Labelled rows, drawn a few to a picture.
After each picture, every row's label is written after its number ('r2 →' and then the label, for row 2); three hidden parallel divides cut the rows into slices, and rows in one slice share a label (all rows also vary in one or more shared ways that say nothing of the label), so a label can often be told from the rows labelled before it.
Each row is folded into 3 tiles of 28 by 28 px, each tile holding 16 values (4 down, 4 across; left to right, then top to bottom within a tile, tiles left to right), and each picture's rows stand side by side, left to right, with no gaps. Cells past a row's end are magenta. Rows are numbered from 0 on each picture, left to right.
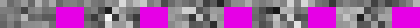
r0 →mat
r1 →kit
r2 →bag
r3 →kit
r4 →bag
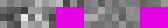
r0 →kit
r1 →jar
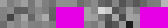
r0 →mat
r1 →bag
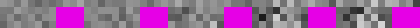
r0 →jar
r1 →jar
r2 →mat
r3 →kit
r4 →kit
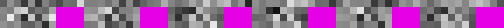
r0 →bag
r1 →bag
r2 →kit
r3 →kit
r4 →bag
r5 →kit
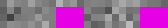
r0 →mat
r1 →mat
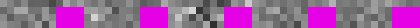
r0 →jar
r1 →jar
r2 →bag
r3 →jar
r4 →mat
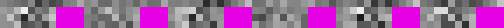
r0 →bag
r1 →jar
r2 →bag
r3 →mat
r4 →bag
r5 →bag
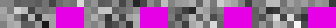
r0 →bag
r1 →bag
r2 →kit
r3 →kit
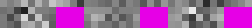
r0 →kit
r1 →jar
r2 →bag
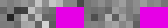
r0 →kit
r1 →mat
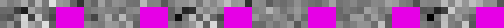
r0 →kit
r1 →mat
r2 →kit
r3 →jar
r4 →mat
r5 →kit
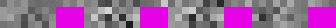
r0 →jar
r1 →bag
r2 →bag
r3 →mat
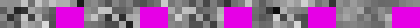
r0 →kit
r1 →bag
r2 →bag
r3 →kit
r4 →jar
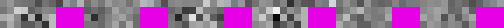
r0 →bag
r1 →mat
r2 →kit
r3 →bag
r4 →jar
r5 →jar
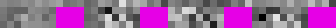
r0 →mat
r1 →kit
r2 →bag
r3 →kit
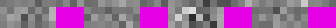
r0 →jar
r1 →mat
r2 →bag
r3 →mat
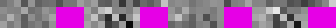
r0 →jar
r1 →bag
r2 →jar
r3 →bag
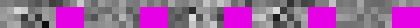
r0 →bag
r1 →mat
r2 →kit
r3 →bag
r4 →jar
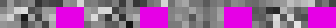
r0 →bag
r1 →bag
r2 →jar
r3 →kit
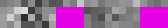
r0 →bag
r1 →mat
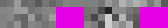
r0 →jar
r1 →kit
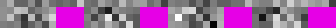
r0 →bag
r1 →kit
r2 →bag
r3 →kit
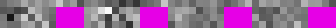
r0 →kit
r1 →bag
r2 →jar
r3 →mat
